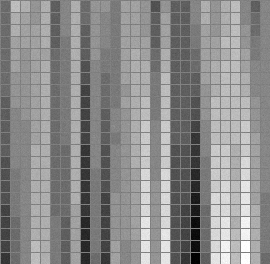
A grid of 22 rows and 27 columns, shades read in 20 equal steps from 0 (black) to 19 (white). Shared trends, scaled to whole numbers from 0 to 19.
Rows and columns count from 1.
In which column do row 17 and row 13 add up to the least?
20
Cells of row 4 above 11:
13
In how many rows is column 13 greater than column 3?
14
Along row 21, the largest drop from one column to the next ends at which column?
18
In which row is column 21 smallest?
22
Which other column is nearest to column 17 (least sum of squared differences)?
15
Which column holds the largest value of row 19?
25
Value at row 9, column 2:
11
